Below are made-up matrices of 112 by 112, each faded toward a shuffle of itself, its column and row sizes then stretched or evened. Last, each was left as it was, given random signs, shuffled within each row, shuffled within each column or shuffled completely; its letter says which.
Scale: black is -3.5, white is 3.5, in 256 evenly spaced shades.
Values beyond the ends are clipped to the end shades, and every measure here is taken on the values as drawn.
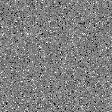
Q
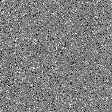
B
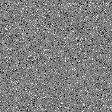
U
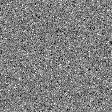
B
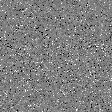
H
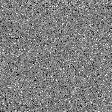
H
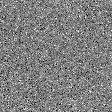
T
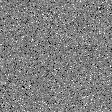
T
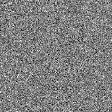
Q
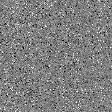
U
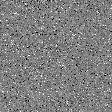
H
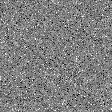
T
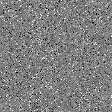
B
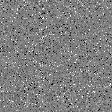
Q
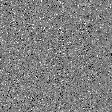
B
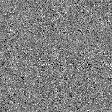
Q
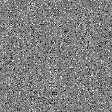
Q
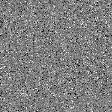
U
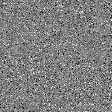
U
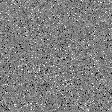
H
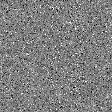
B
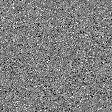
H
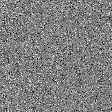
B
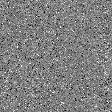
B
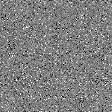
Q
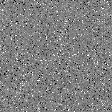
U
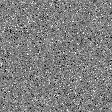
T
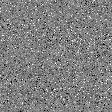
H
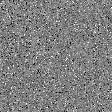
B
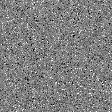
B
